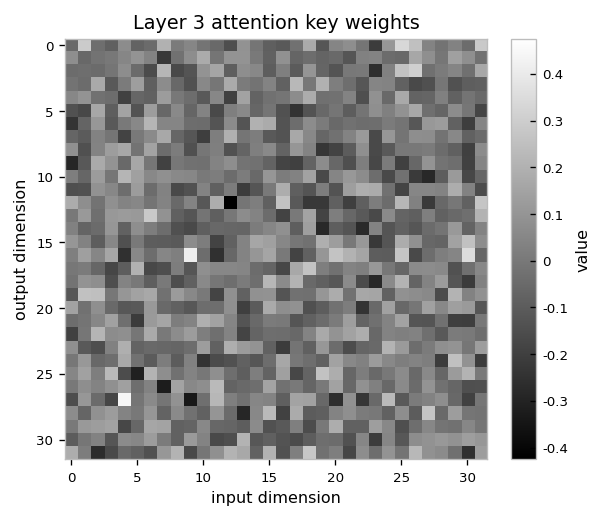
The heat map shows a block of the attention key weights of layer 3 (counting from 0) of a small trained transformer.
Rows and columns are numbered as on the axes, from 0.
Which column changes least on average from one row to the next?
14
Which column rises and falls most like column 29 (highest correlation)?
30
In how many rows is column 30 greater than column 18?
14
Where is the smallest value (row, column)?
12, 12
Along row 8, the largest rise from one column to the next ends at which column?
31
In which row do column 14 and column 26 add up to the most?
2
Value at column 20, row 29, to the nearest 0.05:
0.2
